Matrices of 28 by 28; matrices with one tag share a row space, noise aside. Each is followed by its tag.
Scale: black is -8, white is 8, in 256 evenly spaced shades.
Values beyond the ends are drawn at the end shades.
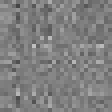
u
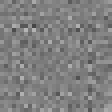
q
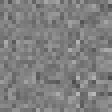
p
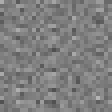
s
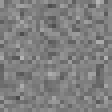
s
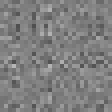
u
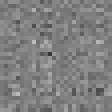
u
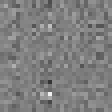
u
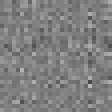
q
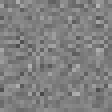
s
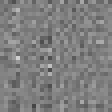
u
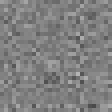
p
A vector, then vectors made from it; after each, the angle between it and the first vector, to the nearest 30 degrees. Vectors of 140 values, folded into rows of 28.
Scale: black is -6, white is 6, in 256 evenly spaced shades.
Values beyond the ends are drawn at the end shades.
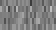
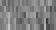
120 degrees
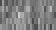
60 degrees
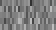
30 degrees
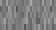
150 degrees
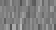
60 degrees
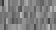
60 degrees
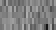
120 degrees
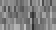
60 degrees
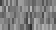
60 degrees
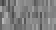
90 degrees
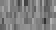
90 degrees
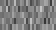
60 degrees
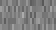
30 degrees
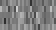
30 degrees
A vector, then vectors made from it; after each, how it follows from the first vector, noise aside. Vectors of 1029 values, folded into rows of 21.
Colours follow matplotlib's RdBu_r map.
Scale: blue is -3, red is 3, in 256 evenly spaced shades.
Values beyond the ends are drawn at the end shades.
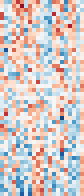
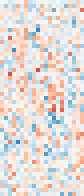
wrapped around, negated, shrunk.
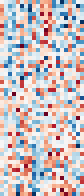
reversed.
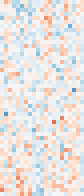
negated, shrunk.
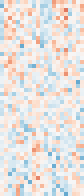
reversed, negated, shrunk.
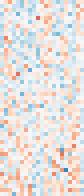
negated, shrunk.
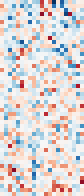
reversed, partly zeroed.
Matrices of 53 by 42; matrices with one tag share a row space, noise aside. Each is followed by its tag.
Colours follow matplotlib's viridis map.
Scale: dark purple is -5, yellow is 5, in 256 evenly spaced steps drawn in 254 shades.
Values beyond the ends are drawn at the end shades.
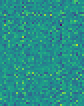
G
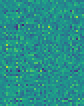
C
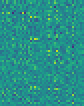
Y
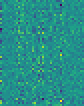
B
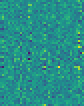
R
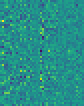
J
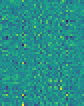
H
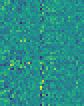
J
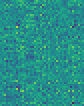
C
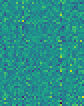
G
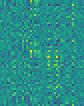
Y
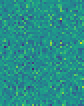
G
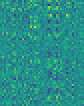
Y
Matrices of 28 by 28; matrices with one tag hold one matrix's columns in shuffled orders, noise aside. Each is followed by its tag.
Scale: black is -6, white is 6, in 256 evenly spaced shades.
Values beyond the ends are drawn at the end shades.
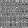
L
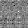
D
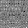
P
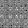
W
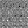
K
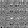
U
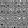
U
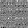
U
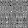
D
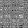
W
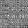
W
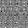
P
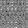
P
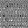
K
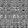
W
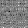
P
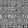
W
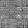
W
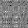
D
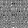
P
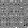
L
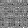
L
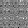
U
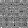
L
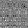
K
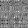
D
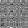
L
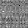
D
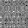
D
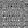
K
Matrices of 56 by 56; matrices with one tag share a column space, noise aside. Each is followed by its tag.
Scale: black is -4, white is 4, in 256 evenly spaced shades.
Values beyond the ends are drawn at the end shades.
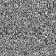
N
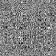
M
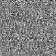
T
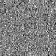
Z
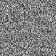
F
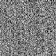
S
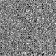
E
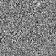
N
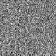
E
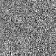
E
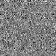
T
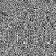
M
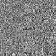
E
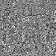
M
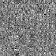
Z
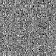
Z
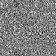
N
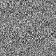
N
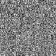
Z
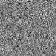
T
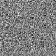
T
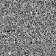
N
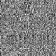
Z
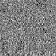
E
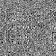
M
